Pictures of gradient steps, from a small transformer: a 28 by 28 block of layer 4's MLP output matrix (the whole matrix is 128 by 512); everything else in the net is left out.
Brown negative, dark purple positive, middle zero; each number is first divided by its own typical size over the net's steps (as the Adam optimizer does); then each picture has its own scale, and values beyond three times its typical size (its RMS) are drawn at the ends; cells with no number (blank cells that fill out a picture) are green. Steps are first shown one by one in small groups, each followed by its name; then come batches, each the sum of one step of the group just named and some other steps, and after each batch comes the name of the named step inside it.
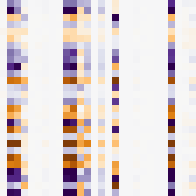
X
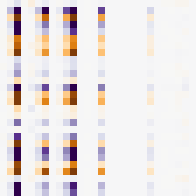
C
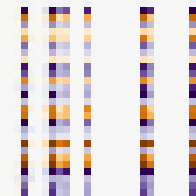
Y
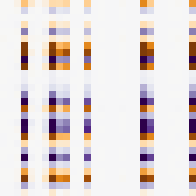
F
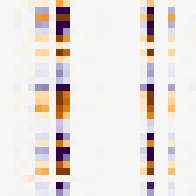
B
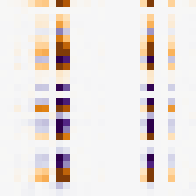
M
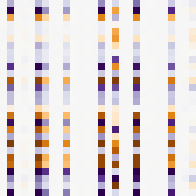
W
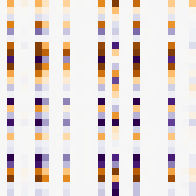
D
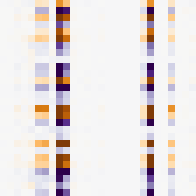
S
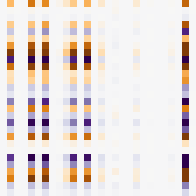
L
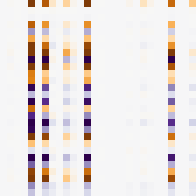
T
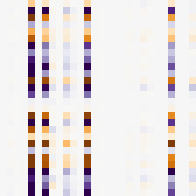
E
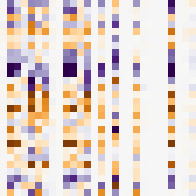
X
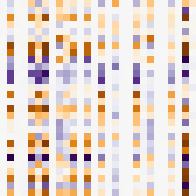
L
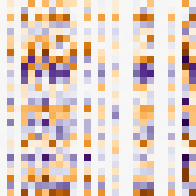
L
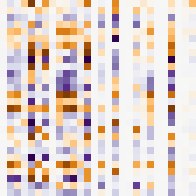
T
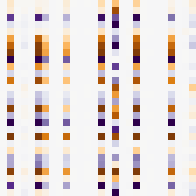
D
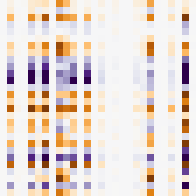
M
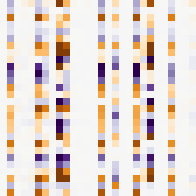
M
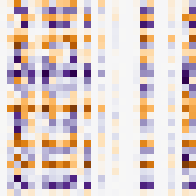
Y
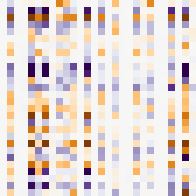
E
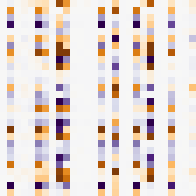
M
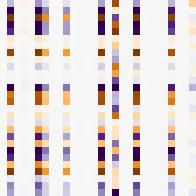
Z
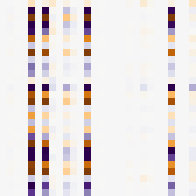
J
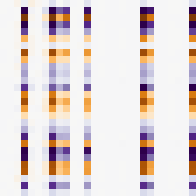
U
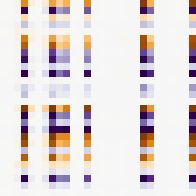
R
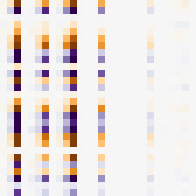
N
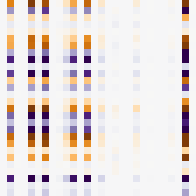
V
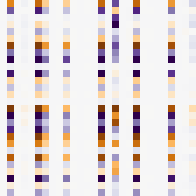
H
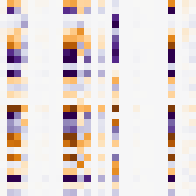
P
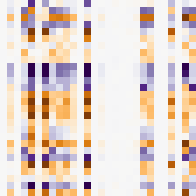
U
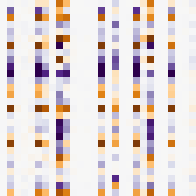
H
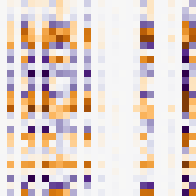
V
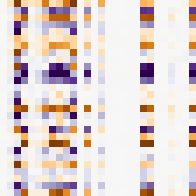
R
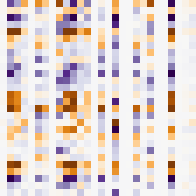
H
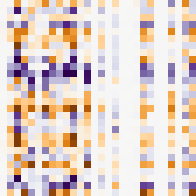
N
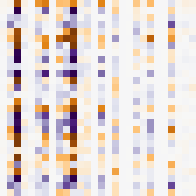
N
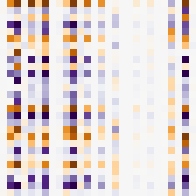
V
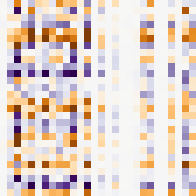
N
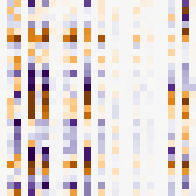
J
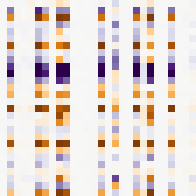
H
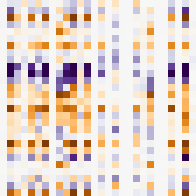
H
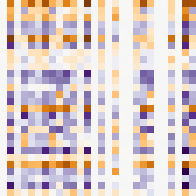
R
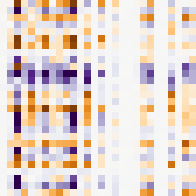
N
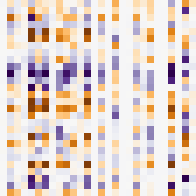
V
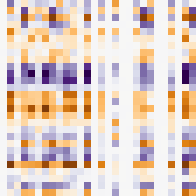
U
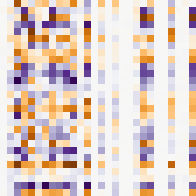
U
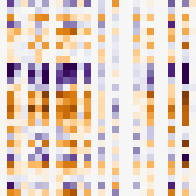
Z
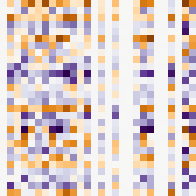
R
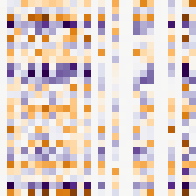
Z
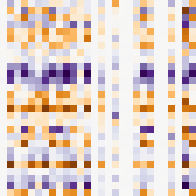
R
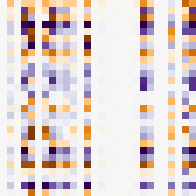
U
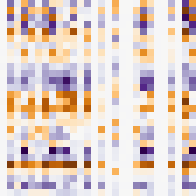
U
